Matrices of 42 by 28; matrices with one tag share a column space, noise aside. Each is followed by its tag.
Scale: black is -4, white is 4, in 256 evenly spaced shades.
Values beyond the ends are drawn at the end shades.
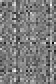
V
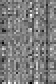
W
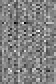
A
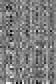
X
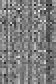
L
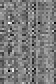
A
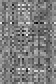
A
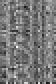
X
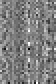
W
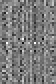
V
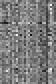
A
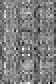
W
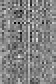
L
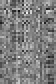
L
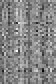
A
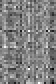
X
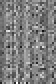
X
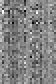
L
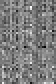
X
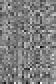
X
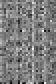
W
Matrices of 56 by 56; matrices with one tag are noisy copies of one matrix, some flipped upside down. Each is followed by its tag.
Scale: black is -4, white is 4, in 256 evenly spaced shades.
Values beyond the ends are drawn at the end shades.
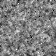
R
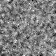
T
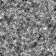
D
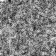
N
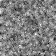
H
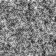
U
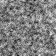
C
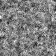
D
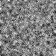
T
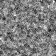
D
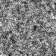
N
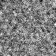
T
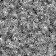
D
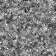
D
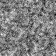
U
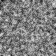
T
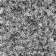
H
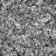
R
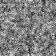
U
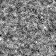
D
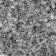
N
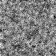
H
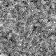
N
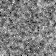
C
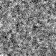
N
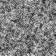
U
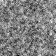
C
